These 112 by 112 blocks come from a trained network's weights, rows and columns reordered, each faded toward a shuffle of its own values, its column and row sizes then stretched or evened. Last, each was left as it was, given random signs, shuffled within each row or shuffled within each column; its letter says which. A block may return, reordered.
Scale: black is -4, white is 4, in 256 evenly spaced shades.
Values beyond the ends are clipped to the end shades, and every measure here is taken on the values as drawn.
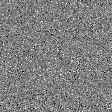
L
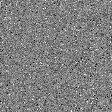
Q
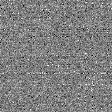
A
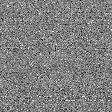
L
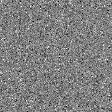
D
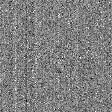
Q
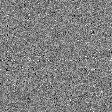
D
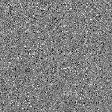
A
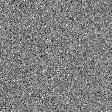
Q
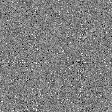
D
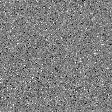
L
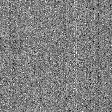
Q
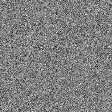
D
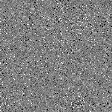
A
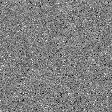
L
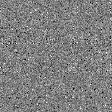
D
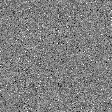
Q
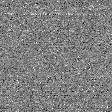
L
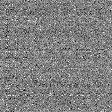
A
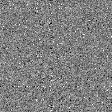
D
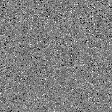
A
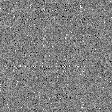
A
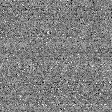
L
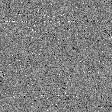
L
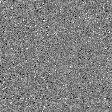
D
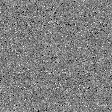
L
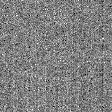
A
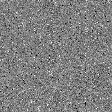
Q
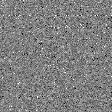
A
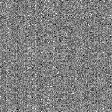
A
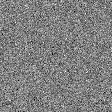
L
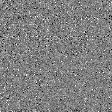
D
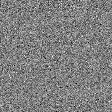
L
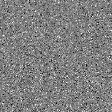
A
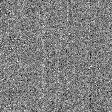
Q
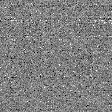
A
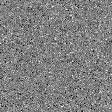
L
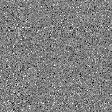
A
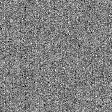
Q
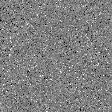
Q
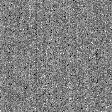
Q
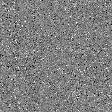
Q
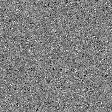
L
